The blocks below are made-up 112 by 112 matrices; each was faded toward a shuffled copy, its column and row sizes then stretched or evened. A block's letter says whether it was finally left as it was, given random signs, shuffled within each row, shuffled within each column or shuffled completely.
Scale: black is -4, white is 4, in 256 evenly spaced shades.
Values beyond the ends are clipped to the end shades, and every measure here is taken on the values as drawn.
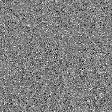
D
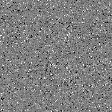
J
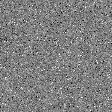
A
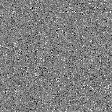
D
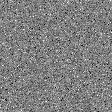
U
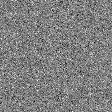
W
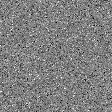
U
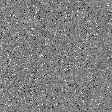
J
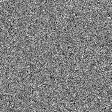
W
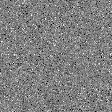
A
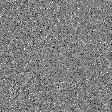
J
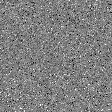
U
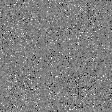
J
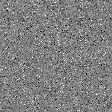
W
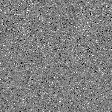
A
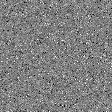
A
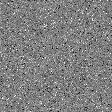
U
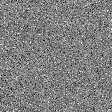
U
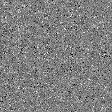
J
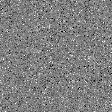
J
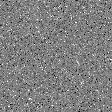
U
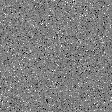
U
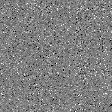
D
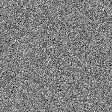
W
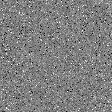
W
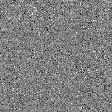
D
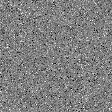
W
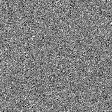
W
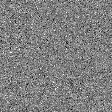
J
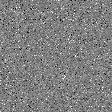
A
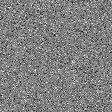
U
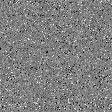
A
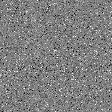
A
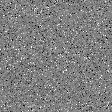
U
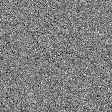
U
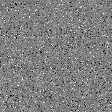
A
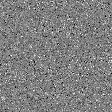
A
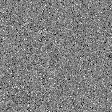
W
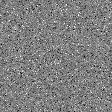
U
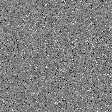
W
